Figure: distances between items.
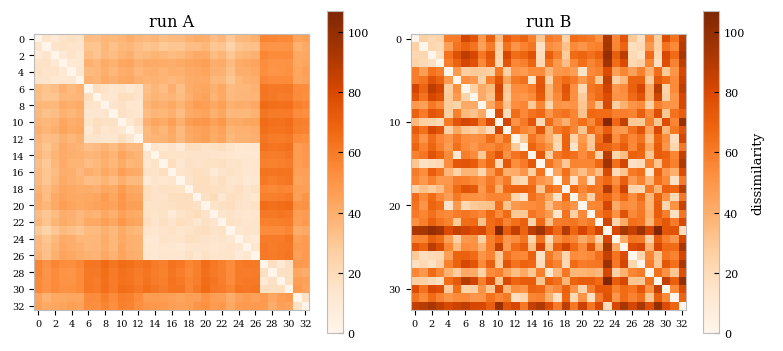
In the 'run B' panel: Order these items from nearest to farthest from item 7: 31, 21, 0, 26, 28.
28, 31, 21, 26, 0
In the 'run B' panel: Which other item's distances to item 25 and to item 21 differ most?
17
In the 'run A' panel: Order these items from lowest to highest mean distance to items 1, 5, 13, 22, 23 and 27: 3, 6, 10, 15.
15, 3, 6, 10
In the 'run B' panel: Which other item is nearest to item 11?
9
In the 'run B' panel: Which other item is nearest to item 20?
4
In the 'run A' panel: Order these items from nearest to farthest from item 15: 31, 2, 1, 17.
17, 1, 2, 31
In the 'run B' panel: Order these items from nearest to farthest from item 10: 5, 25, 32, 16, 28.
28, 16, 5, 25, 32
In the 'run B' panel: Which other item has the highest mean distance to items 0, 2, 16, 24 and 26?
23
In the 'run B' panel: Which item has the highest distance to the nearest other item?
25
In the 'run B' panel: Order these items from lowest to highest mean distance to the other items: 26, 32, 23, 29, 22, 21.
26, 21, 22, 29, 32, 23
